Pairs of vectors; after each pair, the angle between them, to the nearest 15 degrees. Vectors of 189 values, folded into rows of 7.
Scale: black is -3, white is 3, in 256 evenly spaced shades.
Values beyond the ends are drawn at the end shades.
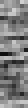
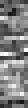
165 degrees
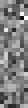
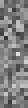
75 degrees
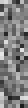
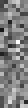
120 degrees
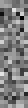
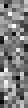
105 degrees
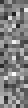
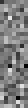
60 degrees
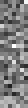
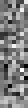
30 degrees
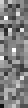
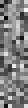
105 degrees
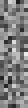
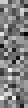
120 degrees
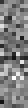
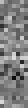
165 degrees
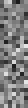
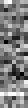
45 degrees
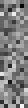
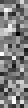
135 degrees
